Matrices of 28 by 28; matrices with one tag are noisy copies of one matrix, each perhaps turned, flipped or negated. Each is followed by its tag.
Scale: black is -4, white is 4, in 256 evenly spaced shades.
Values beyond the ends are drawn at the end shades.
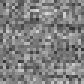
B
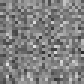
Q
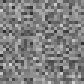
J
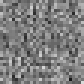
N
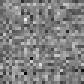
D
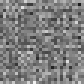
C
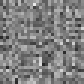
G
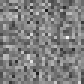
D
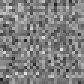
Q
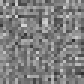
G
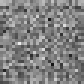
Q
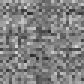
N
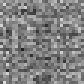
N
